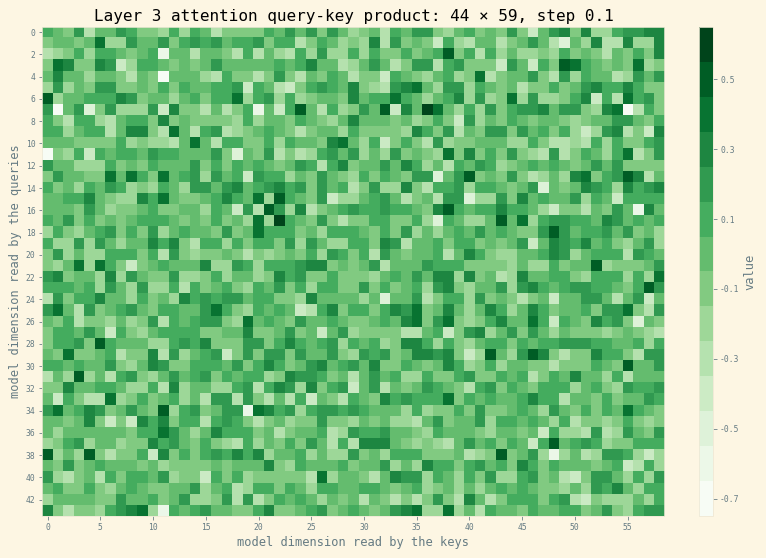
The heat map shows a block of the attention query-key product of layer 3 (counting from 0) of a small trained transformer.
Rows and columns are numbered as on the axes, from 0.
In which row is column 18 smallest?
11
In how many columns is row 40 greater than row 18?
17
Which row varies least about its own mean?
41
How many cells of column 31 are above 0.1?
8
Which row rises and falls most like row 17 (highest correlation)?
15
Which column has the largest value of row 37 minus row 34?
19
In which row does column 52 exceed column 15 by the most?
40
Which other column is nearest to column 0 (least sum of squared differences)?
53
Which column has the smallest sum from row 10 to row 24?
36
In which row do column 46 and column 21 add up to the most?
29
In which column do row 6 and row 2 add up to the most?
38
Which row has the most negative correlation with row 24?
7
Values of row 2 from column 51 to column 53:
0 -0.1 -0.3
